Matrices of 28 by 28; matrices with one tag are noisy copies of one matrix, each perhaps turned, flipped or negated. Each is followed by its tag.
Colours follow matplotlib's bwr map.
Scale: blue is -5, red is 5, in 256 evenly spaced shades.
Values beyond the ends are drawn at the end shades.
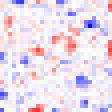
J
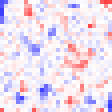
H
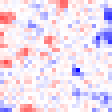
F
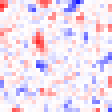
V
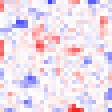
J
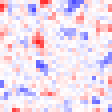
V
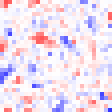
V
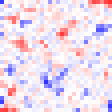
H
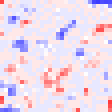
H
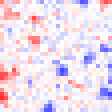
F
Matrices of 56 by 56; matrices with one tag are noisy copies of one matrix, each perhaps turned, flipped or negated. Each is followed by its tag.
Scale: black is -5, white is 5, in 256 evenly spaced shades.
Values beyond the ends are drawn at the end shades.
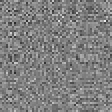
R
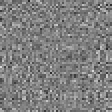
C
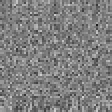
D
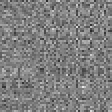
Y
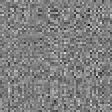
R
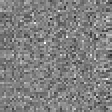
D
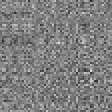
Y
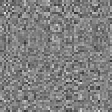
C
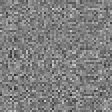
R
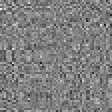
C
